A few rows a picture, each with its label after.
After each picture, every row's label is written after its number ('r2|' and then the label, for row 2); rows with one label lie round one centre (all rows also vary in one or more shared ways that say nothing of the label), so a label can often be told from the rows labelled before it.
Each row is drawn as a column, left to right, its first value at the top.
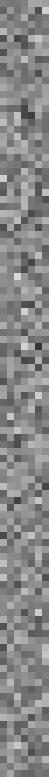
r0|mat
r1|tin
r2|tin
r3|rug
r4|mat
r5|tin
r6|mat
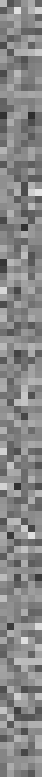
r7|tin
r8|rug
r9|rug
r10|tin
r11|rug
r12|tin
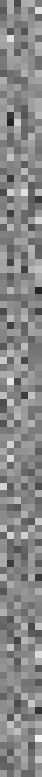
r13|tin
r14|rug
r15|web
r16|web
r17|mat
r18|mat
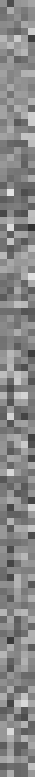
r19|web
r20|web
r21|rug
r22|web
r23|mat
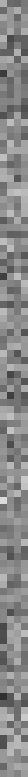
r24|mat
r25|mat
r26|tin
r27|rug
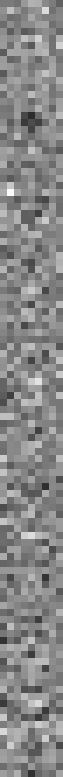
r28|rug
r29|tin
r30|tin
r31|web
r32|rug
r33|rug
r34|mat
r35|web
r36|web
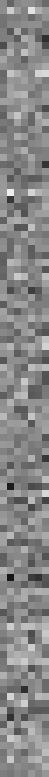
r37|mat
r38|web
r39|tin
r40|tin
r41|mat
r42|web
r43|web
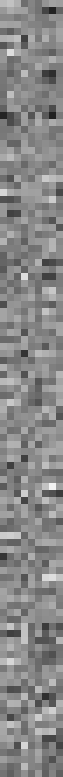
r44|mat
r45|tin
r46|mat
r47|tin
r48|rug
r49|web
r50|mat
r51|tin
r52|mat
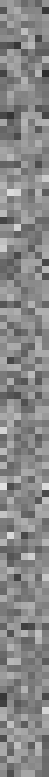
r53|tin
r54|mat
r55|web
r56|rug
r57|rug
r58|web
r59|mat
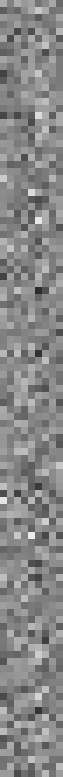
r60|mat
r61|tin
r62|web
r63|tin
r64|web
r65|mat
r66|mat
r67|web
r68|rug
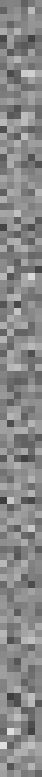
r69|tin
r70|mat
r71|mat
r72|web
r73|rug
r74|web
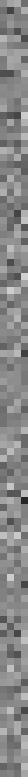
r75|tin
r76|tin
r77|web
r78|tin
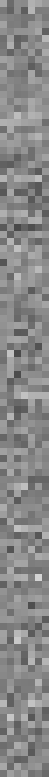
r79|mat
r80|web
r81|tin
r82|tin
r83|mat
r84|mat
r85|web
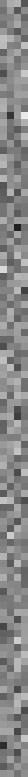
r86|mat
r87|mat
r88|tin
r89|web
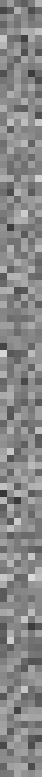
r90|web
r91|tin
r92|rug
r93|mat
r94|rug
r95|mat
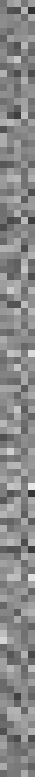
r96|web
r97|web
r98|mat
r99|rug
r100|web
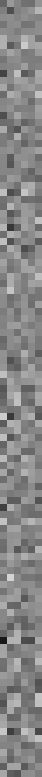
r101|tin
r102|rug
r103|web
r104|rug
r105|rug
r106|rug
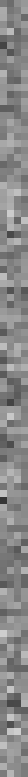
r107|rug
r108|mat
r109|web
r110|mat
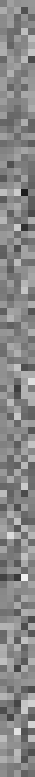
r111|tin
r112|web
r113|web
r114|rug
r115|tin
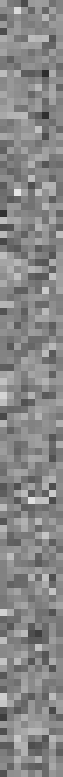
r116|web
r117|rug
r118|rug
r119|tin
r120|mat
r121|mat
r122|rug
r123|rug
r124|rug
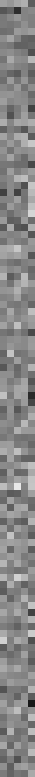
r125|tin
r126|web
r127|tin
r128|mat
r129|rug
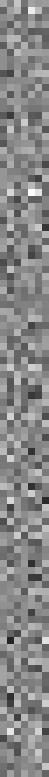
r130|tin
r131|mat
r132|mat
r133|tin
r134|rug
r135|web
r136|web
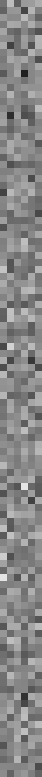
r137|rug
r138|mat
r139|web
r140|tin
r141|rug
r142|web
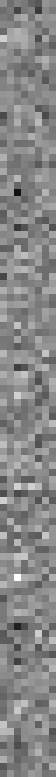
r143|web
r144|rug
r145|rug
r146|rug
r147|tin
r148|web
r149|web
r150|rug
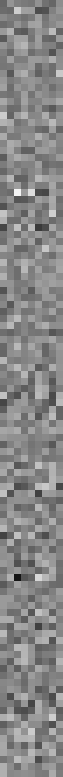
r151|tin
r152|mat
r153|web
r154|web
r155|web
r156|rug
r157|tin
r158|rug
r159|web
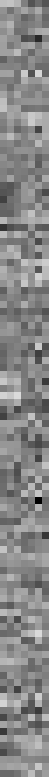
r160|mat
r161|mat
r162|tin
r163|rug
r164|tin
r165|rug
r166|tin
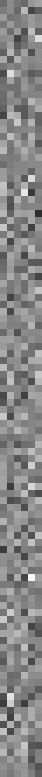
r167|rug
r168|web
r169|web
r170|tin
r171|mat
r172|web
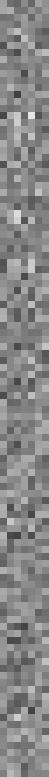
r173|mat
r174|rug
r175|mat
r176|rug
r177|web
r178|tin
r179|tin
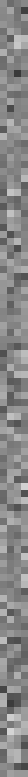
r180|tin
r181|mat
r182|tin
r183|web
